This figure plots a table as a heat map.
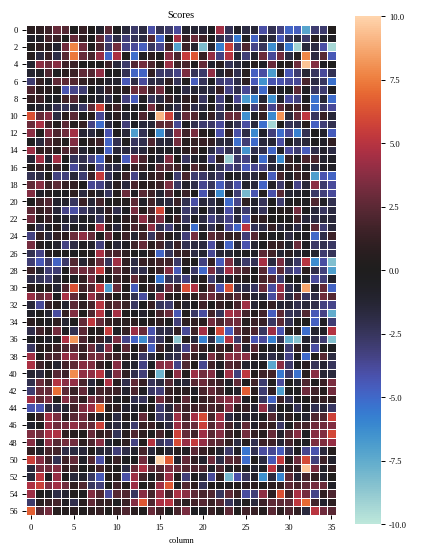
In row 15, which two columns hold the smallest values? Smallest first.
23, 29
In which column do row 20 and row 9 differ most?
33
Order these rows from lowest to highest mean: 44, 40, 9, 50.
9, 44, 40, 50
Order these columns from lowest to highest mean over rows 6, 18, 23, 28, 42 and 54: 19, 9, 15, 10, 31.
19, 31, 9, 15, 10
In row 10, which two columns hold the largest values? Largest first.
15, 29
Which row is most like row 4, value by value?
51
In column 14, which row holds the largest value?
48
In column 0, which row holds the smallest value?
44
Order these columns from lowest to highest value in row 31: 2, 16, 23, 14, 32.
32, 14, 16, 23, 2
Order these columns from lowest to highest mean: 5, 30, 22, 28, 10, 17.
28, 30, 22, 17, 10, 5
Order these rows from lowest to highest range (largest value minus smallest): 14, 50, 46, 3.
46, 14, 3, 50
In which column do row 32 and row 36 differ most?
17
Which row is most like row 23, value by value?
20
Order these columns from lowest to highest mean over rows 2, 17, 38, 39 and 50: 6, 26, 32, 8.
26, 32, 6, 8
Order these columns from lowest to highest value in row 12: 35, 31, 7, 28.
31, 35, 28, 7
